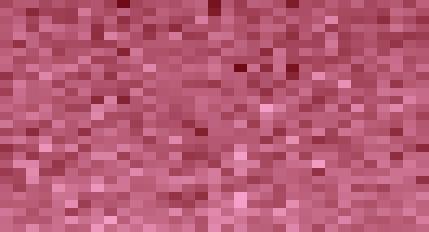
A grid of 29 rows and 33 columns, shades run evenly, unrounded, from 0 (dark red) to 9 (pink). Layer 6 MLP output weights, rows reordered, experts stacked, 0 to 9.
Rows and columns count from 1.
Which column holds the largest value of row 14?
21
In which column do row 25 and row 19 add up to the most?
19
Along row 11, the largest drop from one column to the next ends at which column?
28
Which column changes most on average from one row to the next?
10
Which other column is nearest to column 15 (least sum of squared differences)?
13
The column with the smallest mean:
15
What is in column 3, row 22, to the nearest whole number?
8
